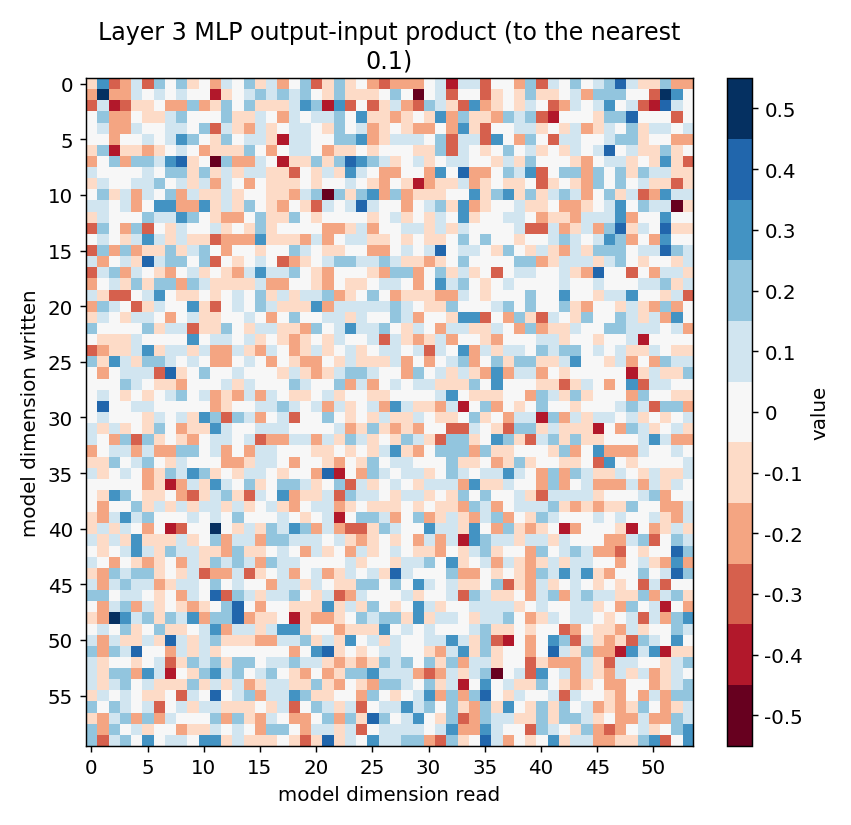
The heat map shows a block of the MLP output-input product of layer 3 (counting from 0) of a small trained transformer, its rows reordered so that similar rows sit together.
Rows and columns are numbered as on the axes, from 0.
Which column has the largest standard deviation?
11
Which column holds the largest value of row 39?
3
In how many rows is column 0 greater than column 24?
19
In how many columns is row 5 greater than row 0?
26
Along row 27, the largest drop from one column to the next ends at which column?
49
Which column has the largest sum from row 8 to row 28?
33
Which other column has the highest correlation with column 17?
52
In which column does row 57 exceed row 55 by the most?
42
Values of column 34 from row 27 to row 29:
0.2 -0.1 0
